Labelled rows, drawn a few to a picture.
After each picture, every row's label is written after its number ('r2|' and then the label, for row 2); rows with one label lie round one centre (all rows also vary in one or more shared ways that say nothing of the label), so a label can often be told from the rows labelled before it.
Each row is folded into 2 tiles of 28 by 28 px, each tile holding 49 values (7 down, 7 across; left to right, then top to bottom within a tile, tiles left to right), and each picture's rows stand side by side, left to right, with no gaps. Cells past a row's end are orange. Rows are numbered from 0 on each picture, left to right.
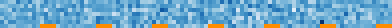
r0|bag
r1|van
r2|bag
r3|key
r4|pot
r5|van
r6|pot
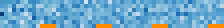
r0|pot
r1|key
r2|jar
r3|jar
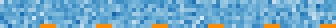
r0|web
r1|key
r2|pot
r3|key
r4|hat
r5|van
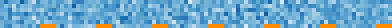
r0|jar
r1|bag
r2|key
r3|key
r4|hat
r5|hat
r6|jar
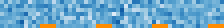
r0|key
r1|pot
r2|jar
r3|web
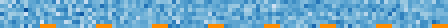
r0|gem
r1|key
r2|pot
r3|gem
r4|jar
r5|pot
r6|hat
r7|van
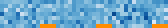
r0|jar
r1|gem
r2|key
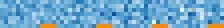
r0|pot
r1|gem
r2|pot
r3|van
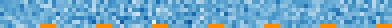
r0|web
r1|bag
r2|key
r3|key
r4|web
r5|bag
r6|bag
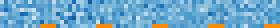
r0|key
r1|key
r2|pot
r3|bag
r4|hat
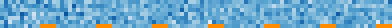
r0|pot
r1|van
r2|van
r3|key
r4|jar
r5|gem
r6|gem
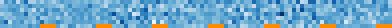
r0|hat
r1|hat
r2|jar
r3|jar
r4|jar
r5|web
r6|pot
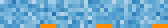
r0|hat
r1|key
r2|gem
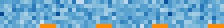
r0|pot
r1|web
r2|gem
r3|pot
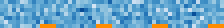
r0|key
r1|gem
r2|key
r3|key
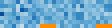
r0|web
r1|bag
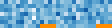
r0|key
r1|key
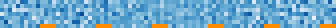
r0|jar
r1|key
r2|hat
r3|bag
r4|key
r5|jar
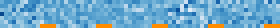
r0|pot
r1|web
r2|jar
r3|jar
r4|van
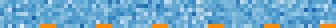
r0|hat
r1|gem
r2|pot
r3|van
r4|hat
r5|gem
